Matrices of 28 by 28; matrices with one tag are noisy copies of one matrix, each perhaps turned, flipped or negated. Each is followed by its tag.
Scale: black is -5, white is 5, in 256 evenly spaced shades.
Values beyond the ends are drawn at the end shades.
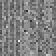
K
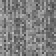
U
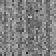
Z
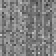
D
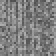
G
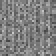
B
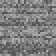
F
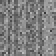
F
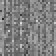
D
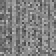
B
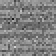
Z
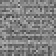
B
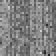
U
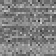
F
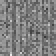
B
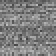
U
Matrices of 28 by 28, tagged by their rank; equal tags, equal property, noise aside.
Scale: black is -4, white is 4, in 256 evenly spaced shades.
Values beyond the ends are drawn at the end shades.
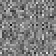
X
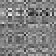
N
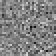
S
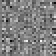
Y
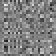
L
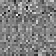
X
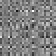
N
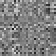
Y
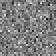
S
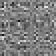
Y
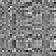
L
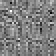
Y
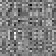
L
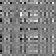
N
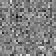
S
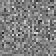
S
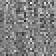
S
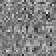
X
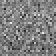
S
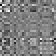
L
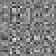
L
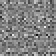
S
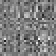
L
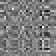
L
